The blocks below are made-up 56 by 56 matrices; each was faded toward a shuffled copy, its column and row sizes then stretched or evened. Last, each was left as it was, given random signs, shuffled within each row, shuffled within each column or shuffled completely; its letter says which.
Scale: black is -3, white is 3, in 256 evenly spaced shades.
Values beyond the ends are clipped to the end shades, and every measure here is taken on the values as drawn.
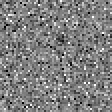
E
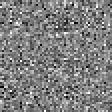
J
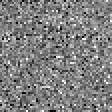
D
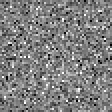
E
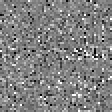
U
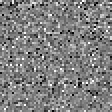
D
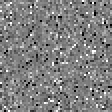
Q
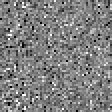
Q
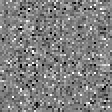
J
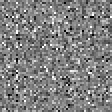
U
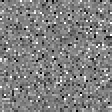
E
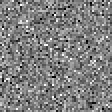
Q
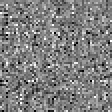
U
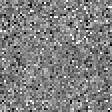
U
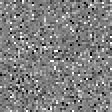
Q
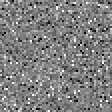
E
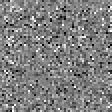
U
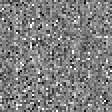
Q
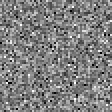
E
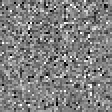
U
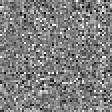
J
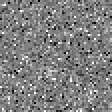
E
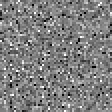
Q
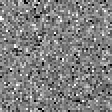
Q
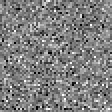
D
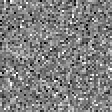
E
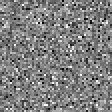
D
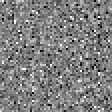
Q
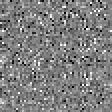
J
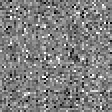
J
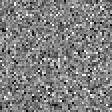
E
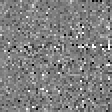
U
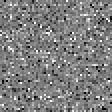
D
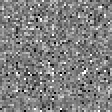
U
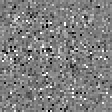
U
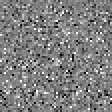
D
